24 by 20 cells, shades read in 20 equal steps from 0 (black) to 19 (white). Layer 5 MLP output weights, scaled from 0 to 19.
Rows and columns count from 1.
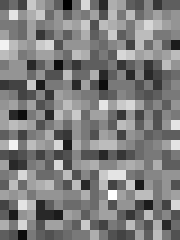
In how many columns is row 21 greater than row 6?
5
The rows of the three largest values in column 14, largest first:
18, 6, 11
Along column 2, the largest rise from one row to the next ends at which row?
13
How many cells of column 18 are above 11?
6
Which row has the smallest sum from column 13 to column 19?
8
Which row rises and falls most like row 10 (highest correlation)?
12
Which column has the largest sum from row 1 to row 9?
10
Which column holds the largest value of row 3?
17
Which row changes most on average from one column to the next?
19
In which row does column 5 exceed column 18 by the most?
1
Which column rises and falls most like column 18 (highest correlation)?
16
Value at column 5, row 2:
15
